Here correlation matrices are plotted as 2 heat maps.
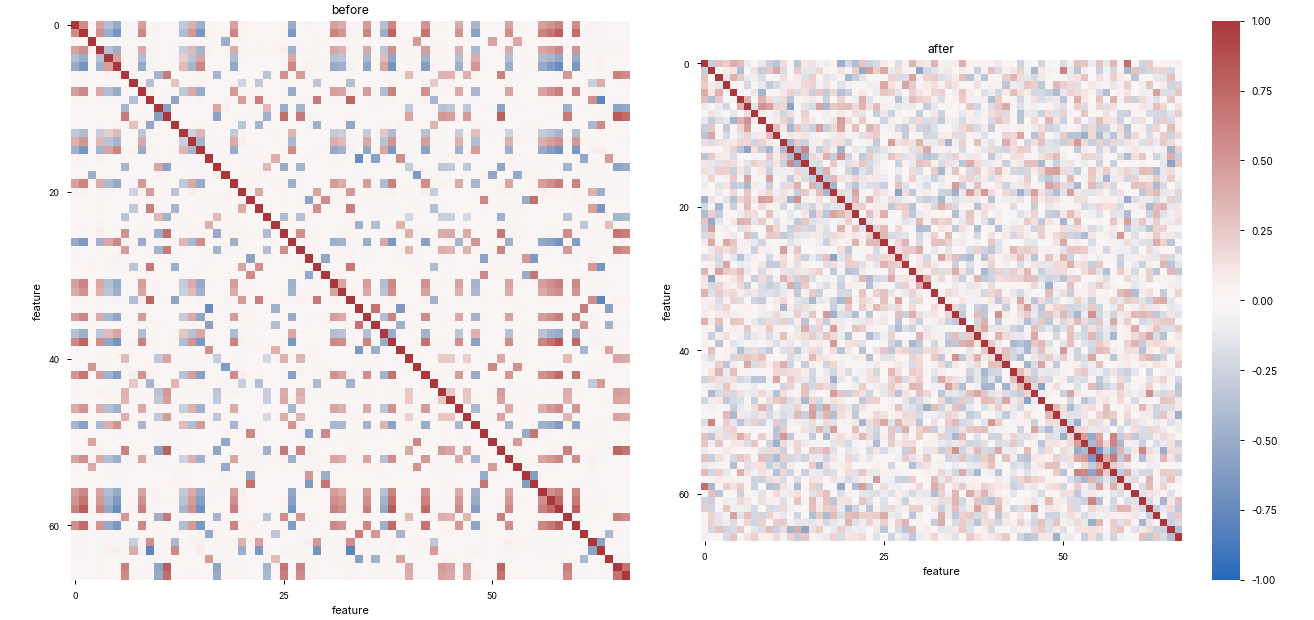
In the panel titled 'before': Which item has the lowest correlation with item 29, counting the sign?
63
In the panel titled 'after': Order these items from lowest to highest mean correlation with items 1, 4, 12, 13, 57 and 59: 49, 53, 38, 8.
8, 38, 49, 53
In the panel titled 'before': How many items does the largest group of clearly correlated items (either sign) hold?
24
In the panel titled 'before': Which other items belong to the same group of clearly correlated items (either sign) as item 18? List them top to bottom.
2, 41, 50, 53
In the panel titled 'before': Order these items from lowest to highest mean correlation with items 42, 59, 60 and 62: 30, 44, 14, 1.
30, 44, 14, 1
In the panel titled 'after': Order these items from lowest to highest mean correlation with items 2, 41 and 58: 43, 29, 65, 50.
43, 50, 65, 29
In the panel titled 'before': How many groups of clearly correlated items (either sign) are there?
6
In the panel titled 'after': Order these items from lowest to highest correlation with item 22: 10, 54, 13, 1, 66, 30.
1, 13, 10, 54, 66, 30
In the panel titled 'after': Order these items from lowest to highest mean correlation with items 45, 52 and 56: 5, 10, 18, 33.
10, 18, 33, 5
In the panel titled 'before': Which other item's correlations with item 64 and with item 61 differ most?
34
